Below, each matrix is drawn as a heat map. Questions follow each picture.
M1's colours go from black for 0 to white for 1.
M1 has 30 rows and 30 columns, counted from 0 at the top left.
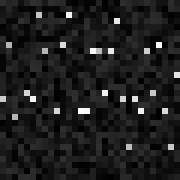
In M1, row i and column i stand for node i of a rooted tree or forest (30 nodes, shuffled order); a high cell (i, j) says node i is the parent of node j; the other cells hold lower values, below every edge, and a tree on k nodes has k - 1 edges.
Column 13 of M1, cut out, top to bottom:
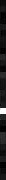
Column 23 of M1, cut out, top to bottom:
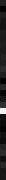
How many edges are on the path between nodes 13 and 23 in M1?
2
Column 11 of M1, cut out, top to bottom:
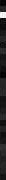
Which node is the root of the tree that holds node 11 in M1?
3
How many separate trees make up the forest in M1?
3
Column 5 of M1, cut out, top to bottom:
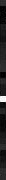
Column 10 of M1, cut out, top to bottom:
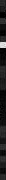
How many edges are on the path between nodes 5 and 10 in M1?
4
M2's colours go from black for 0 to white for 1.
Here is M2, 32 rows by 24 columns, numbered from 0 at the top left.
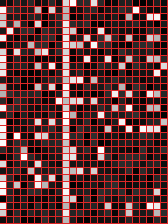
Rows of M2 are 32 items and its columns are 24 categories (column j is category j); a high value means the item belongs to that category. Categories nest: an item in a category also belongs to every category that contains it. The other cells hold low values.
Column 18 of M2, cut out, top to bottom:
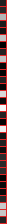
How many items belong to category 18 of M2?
8
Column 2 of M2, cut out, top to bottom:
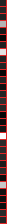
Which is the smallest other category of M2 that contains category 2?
5
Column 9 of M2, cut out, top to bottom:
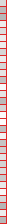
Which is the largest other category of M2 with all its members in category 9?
0
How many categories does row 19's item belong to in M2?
5
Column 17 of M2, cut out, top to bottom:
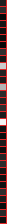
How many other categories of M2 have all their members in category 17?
1
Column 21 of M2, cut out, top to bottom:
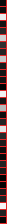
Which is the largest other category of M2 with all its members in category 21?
15
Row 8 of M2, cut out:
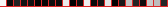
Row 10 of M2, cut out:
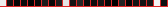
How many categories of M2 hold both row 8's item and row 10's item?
3
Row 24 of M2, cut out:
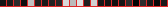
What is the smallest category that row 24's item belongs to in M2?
4
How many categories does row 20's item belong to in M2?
2
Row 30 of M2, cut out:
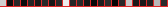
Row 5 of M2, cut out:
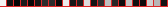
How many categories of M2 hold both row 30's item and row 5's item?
4
